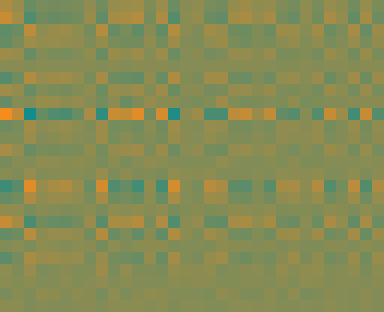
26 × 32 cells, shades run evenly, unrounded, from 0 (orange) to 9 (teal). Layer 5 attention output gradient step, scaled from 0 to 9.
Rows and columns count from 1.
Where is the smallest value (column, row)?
1, 10
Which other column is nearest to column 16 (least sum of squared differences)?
26
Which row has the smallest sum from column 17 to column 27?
16
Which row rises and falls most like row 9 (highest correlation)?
14
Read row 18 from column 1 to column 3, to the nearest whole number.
4 4 5
